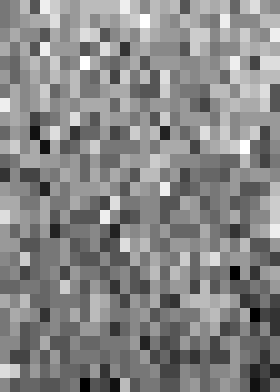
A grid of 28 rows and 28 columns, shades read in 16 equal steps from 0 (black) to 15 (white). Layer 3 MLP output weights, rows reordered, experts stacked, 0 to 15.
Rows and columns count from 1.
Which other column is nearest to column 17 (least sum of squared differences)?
8
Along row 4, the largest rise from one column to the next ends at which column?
5
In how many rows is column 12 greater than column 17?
11
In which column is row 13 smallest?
1
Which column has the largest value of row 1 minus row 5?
26
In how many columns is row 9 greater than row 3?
10
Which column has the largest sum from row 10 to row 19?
28
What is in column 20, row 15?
9
